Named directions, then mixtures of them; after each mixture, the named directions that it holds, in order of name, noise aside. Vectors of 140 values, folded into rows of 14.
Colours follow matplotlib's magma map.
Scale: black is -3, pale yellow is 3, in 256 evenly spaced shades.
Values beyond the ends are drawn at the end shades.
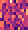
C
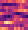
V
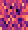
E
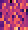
C.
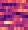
V.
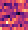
E, V.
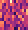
C.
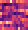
C, V.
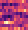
V.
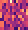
C.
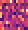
C, V.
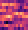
V.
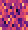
E.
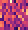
C.
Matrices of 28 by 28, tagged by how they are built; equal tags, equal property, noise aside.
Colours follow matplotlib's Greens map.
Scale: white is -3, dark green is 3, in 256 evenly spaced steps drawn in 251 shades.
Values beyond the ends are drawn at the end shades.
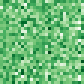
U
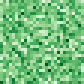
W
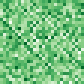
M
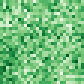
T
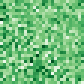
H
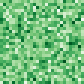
W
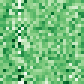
U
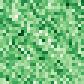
M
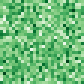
W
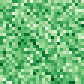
M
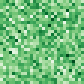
M
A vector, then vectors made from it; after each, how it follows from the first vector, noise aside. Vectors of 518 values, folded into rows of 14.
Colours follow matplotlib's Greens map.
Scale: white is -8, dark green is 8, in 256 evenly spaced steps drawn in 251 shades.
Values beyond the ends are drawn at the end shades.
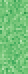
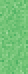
reversed, shrunk.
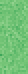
wrapped around, shrunk.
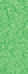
wrapped around, negated, shrunk.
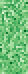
wrapped around, scaled up.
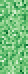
reversed, negated, scaled up.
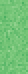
wrapped around, negated, shrunk.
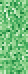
wrapped around, scaled up.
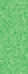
wrapped around, shrunk.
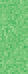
wrapped around, shrunk.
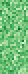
wrapped around, scaled up.
